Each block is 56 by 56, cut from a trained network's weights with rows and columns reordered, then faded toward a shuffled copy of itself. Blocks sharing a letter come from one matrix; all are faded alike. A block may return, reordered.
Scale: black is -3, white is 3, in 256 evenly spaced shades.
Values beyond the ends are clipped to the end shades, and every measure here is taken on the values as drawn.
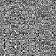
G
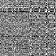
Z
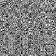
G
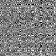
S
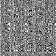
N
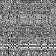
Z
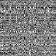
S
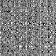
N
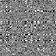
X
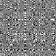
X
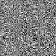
G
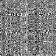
N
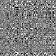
X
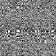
S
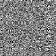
G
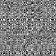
S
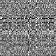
Z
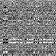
Z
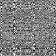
S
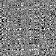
X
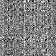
N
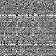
Z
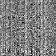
N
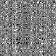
N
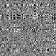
X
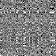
S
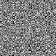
G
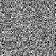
G
